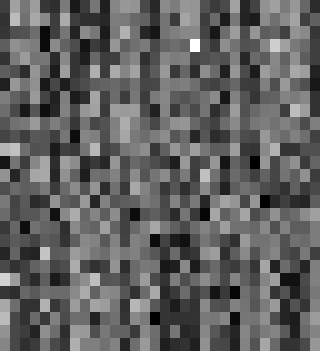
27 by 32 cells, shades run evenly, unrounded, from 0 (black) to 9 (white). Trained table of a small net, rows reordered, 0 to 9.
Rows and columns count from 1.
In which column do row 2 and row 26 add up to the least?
23
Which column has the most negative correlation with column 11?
30
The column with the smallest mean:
6
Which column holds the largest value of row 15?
14
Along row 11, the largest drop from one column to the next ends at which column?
8
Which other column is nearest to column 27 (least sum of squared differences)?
12
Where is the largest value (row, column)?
4, 20
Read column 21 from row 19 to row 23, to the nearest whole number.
4 5 3 5 3
